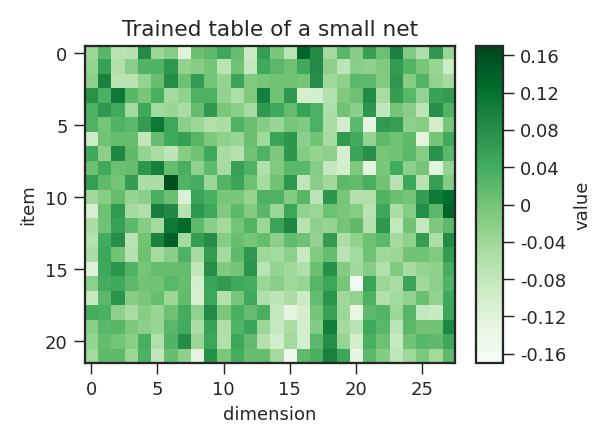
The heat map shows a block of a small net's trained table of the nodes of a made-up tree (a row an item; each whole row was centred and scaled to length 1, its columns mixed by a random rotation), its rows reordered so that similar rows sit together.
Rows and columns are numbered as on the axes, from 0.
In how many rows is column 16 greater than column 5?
5
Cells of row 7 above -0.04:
23
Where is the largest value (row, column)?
9, 6
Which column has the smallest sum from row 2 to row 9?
18
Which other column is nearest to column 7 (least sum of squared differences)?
12
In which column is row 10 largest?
27
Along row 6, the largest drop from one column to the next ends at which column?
25
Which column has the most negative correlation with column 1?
22
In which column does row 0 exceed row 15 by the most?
16
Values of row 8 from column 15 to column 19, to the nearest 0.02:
0.02 0.02 -0.02 -0.08 -0.1
